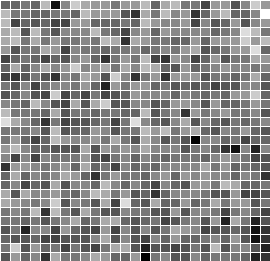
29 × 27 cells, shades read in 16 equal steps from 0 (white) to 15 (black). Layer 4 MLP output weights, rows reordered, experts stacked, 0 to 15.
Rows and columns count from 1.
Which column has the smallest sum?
15
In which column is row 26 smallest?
18
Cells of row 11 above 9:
7
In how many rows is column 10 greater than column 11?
14
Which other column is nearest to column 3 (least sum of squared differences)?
21
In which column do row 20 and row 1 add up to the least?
8
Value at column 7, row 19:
6
